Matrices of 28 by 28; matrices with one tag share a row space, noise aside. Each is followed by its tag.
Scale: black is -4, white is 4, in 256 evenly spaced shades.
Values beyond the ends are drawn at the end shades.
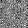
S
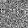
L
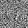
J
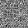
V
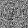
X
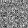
X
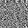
J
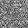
V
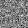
L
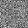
V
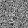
X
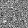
X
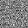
L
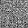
L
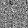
X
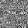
S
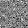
L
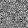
S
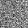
L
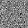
V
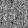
X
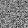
L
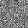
V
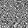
J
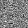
X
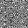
X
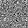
J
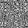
J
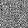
V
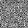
V
